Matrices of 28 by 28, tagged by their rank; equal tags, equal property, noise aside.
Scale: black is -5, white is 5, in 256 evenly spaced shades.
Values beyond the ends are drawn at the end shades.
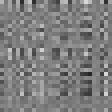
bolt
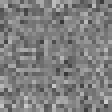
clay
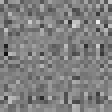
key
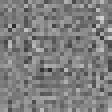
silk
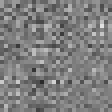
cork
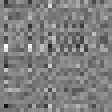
bolt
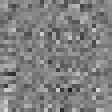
silk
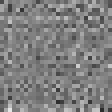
silk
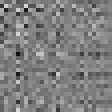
bolt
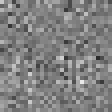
clay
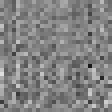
cork
